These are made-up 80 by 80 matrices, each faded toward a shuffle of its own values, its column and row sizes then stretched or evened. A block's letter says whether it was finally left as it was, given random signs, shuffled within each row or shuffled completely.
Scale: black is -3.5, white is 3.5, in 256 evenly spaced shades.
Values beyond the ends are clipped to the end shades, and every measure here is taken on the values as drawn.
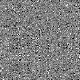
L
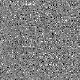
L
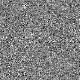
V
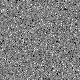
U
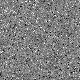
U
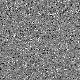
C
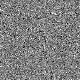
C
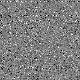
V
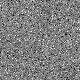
U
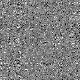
L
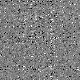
V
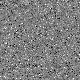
U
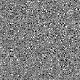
L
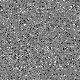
C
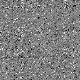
V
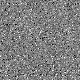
C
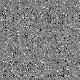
L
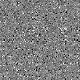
L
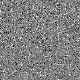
V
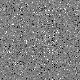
V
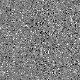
V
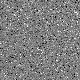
U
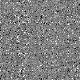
L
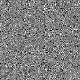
L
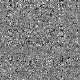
L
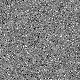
U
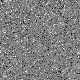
U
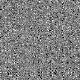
L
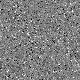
U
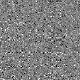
L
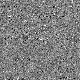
C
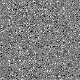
V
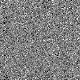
V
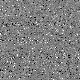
C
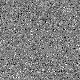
C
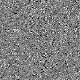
L
